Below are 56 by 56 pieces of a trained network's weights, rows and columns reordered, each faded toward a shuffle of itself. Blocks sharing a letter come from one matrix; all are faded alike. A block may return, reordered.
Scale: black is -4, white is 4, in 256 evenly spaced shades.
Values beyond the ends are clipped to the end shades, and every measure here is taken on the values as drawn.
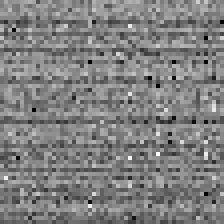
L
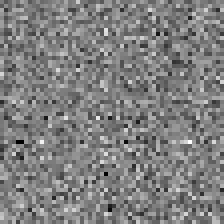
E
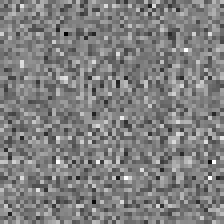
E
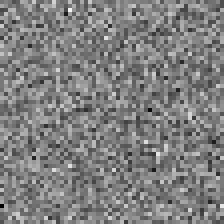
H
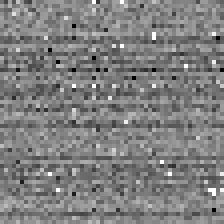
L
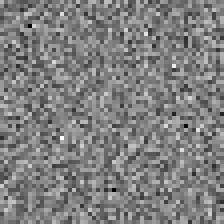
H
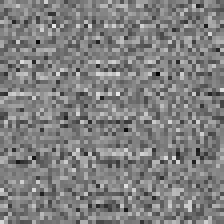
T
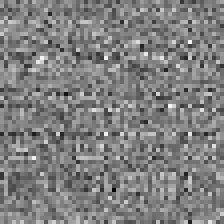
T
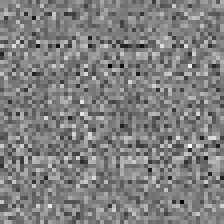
T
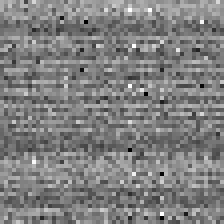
L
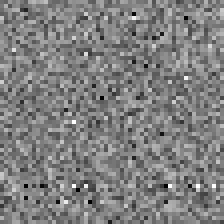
H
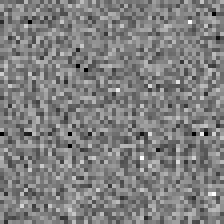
H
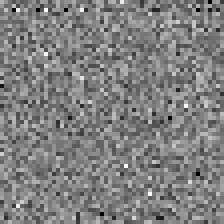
H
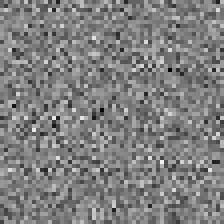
E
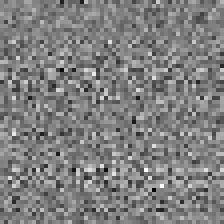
T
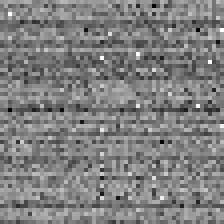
L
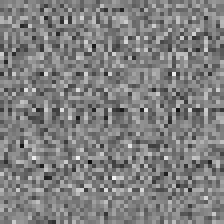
T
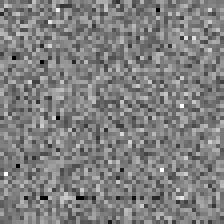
H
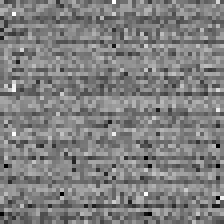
L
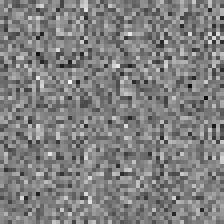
E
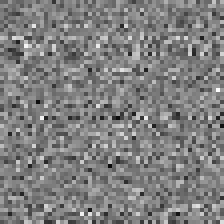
T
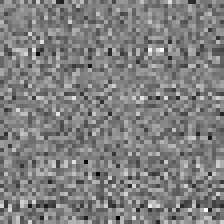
T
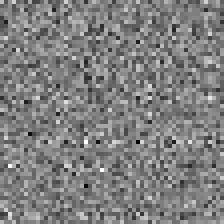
E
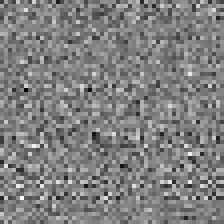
T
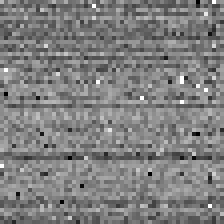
L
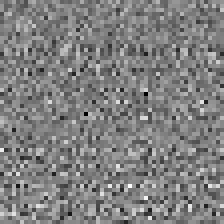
T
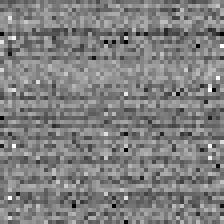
L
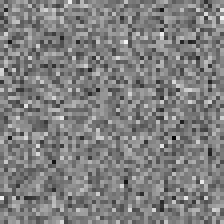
E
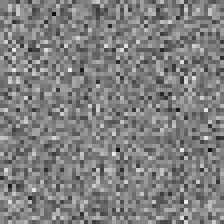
E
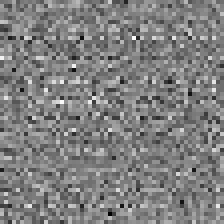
T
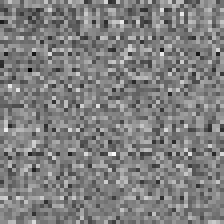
T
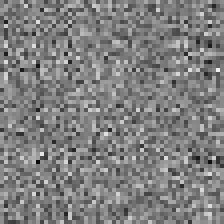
E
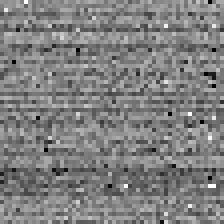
L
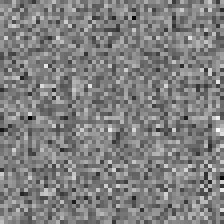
E
